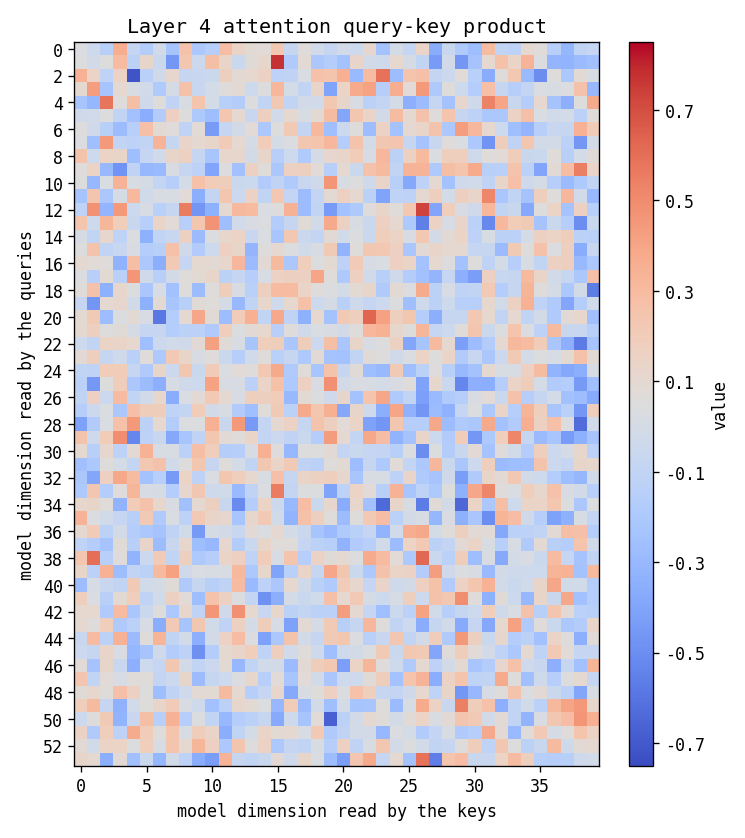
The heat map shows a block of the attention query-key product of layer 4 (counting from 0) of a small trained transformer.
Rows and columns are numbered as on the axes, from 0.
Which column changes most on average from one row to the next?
26
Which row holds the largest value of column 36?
40
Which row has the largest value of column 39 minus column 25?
4
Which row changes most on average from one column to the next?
12
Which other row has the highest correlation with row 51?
17
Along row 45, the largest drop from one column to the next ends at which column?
27
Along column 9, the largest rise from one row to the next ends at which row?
13
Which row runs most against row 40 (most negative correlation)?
35
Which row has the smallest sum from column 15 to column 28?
34
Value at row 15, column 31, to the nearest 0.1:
-0.1
